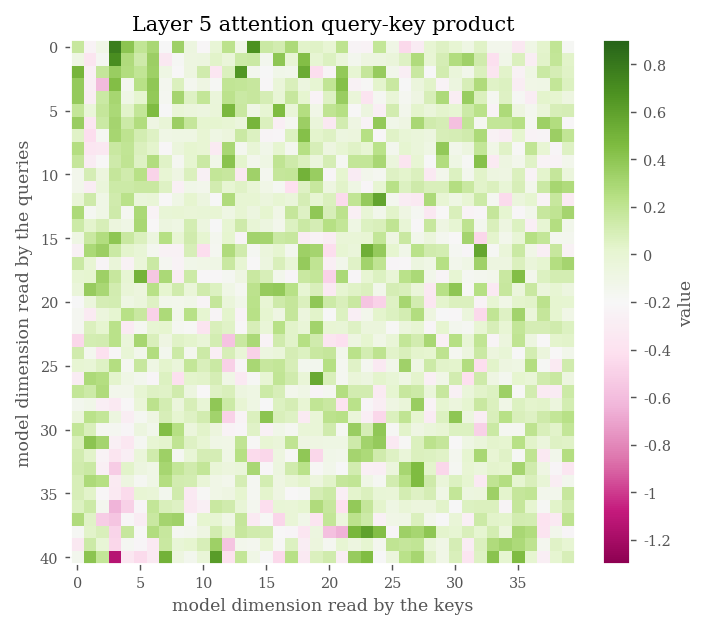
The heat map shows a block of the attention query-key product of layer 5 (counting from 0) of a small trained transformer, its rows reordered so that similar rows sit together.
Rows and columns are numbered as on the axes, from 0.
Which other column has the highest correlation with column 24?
23
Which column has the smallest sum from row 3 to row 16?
1
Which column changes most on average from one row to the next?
24
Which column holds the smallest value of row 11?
17
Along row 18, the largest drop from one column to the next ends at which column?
6
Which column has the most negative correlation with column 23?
37
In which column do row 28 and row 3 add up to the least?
2
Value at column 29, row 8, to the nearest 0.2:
0.4
